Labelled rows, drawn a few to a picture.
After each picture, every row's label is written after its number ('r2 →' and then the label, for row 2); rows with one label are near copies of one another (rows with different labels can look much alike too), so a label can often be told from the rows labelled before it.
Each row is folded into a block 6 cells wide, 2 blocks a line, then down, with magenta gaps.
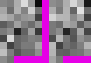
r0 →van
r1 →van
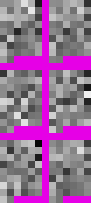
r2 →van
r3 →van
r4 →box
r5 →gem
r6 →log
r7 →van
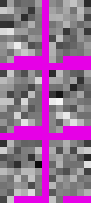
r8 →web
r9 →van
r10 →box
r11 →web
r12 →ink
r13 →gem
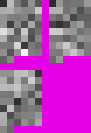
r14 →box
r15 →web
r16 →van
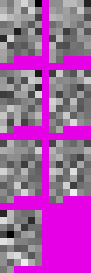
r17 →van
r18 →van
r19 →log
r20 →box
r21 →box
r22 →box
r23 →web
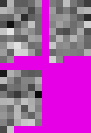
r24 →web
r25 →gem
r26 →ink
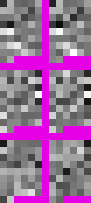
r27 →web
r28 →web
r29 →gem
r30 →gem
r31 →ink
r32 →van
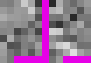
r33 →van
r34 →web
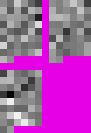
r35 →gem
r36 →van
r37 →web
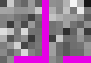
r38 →box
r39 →van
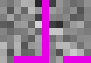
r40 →log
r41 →web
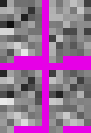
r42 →web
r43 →van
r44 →web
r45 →web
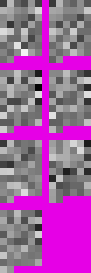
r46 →box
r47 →box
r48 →gem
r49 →gem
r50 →web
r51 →van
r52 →gem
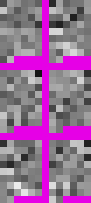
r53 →ink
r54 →web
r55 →log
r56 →van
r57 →web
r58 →log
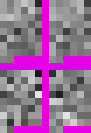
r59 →van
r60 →van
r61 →log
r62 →web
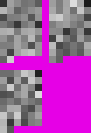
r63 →ink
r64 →van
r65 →log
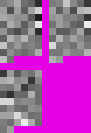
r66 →gem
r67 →gem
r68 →web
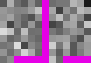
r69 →box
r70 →log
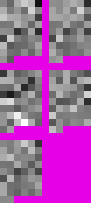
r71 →van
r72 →van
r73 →web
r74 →gem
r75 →van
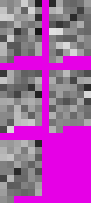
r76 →van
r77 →web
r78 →ink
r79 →gem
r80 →van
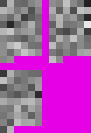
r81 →web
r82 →gem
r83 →ink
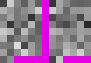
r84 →box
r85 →ink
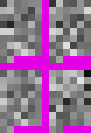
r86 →web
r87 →box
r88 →box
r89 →van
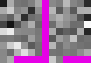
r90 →web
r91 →gem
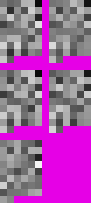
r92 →log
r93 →log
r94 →log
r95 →log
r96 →gem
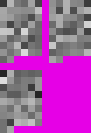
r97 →box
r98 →gem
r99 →ink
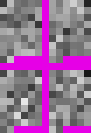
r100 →ink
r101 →van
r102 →box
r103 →log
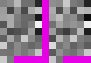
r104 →gem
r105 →gem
